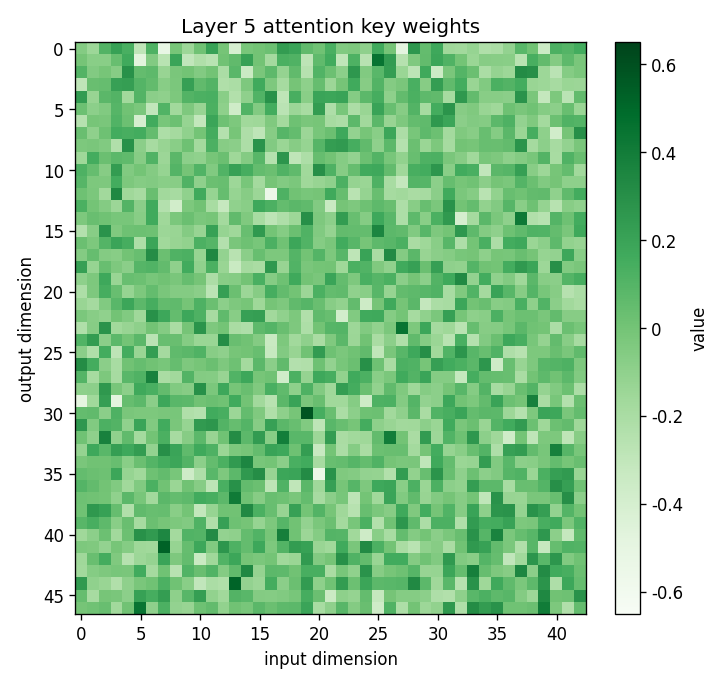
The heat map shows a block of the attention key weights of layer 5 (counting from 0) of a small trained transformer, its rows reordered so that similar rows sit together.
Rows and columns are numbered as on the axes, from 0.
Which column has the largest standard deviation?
13
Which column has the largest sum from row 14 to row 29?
6
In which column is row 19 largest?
32
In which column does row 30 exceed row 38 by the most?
19
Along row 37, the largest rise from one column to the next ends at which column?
35
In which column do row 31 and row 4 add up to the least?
39
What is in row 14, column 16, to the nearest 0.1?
-0.3
